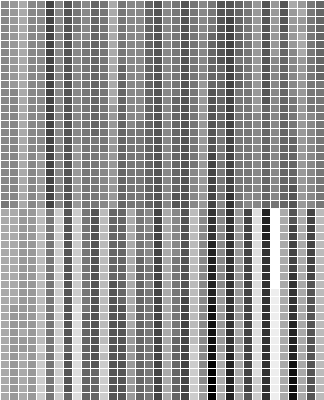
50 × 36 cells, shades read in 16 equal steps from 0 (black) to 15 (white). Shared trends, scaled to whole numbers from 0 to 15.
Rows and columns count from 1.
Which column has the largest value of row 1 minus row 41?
33
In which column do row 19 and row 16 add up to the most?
3
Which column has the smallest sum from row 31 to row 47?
24
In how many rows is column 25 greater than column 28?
24
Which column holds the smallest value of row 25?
26
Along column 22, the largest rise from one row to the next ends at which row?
27
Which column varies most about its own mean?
31
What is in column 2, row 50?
9
